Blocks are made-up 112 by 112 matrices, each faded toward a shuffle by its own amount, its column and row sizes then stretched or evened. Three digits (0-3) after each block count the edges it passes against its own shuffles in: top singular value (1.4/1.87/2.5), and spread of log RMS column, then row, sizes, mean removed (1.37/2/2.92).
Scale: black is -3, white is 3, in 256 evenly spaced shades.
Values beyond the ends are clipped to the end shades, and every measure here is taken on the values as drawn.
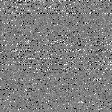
2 0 3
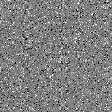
2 1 0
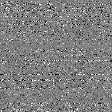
1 0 3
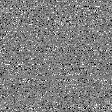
0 0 3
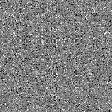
2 1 0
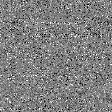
1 1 2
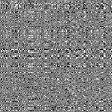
3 2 3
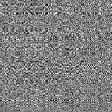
3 1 3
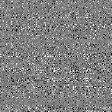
1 3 3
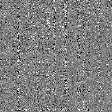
0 3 2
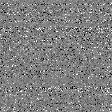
0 0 3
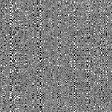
3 3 1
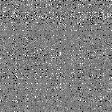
1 2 3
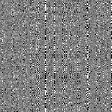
3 3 1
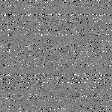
1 1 3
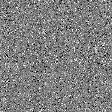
1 1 1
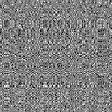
3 1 2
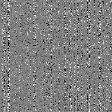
2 3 0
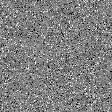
0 1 0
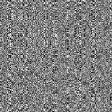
3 3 1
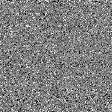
0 0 2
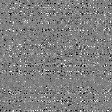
2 2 3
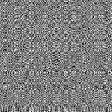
3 1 2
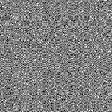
3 0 1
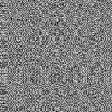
3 1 0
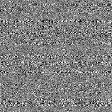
2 0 3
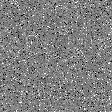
1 0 0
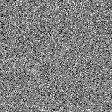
2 0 0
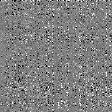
1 3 3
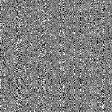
2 3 0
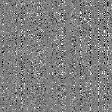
2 3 2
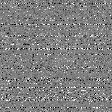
2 0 3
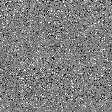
0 0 2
